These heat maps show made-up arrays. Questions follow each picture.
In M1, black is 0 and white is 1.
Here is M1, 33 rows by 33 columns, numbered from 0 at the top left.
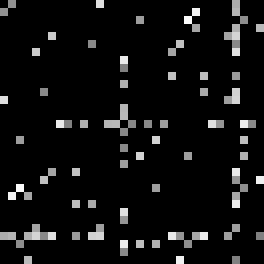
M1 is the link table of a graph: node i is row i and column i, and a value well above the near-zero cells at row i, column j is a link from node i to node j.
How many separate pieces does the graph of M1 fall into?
2
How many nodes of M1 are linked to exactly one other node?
11
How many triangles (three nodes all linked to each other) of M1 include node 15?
0
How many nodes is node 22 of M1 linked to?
3
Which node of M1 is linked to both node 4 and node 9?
node 29
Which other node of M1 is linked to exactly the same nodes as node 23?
node 17
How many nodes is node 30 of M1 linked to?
5
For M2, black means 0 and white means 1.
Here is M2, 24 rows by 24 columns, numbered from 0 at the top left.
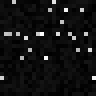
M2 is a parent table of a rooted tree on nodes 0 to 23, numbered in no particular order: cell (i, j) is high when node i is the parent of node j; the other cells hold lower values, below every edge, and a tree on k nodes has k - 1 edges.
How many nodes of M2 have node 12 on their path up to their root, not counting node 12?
7
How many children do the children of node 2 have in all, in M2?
3
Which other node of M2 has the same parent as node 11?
5
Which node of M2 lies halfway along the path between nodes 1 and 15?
14
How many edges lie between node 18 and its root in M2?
2
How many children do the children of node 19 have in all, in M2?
2
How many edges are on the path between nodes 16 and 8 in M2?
2
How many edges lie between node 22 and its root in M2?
3
